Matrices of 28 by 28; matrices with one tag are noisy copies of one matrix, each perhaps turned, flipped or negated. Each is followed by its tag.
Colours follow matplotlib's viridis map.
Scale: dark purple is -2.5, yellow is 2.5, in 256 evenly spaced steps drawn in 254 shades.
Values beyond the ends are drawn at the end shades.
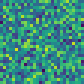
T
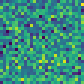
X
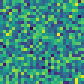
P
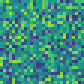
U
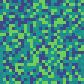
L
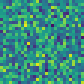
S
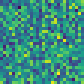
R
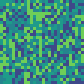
R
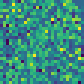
S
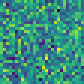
S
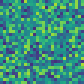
X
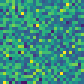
U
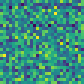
X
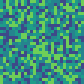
S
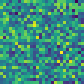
R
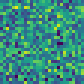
P
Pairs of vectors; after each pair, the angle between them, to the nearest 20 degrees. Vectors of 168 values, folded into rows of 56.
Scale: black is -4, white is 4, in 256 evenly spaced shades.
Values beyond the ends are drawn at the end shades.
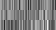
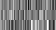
40 degrees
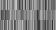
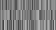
140 degrees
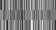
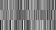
60 degrees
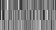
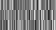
100 degrees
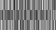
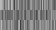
20 degrees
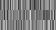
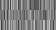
40 degrees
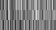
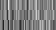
40 degrees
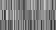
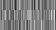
120 degrees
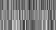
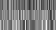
20 degrees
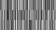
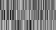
60 degrees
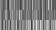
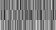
60 degrees
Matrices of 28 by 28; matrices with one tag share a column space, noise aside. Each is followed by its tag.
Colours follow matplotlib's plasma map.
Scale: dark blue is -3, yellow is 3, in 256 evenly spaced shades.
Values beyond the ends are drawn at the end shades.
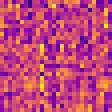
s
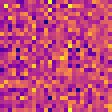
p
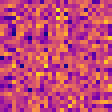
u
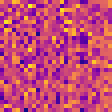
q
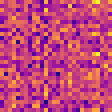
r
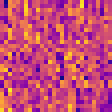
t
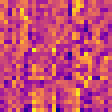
t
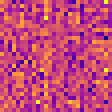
r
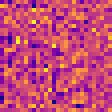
q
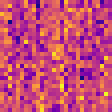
s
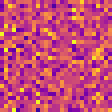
p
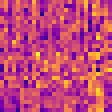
t
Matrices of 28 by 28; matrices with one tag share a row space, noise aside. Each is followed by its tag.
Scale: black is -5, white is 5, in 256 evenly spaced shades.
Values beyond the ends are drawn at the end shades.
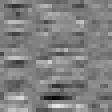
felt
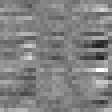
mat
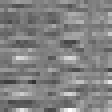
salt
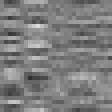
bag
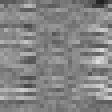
mat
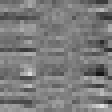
mat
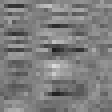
felt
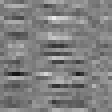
felt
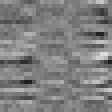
mat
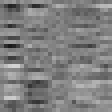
bag
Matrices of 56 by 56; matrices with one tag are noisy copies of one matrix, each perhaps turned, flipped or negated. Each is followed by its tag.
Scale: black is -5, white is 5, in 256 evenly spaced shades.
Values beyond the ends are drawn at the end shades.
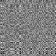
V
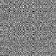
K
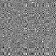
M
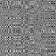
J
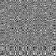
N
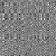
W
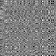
V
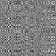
J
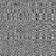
W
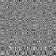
N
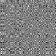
V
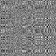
J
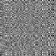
V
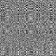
J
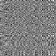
V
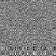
N
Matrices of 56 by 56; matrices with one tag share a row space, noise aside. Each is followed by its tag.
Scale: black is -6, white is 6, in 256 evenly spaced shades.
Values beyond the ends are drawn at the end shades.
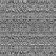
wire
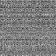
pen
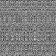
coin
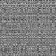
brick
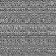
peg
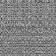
pen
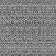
coin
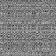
pen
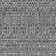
brick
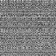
pen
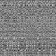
brick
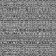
brick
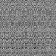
coin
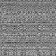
brick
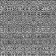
pen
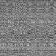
wire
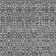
pen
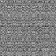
pen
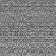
wire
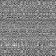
brick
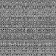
coin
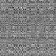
wire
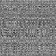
brick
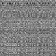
brick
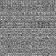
pen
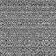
pen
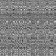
wire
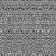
pen
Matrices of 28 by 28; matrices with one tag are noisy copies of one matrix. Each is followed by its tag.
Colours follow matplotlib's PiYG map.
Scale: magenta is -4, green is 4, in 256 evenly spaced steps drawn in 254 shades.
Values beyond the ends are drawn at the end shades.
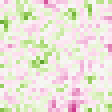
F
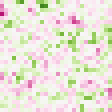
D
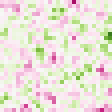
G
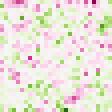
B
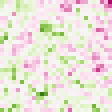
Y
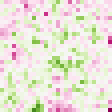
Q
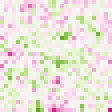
Q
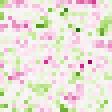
B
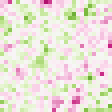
F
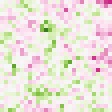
Y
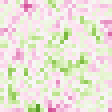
Q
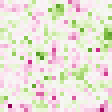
G
